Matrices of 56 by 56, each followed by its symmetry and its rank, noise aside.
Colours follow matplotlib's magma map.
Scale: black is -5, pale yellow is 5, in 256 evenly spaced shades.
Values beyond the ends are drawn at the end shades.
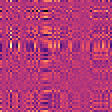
antisymmetric, rank two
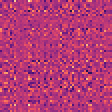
no symmetry, rank four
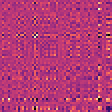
symmetric, rank three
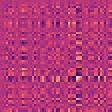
symmetric, rank two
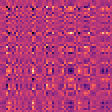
symmetric, rank two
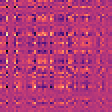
no symmetry, rank two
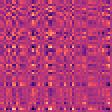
no symmetry, rank two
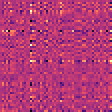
no symmetry, rank three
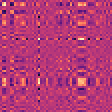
symmetric, rank two
